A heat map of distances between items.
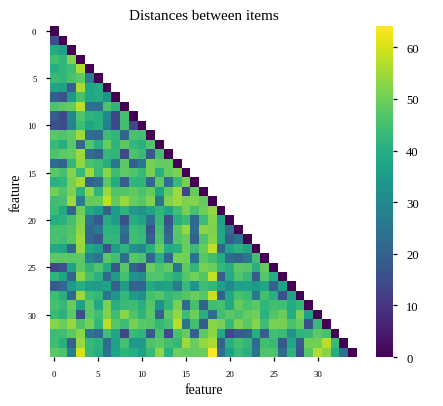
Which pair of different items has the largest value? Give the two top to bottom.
18, 34
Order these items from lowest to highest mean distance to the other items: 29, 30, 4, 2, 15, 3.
4, 2, 29, 30, 15, 3
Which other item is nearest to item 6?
23
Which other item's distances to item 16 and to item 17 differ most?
15
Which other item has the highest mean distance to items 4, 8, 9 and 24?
3
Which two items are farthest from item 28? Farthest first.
18, 3
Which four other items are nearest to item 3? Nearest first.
30, 12, 18, 29
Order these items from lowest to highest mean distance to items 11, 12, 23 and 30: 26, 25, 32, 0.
32, 26, 0, 25
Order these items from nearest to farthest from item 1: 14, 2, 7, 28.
7, 14, 2, 28
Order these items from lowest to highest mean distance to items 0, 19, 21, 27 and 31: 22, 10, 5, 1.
10, 1, 5, 22
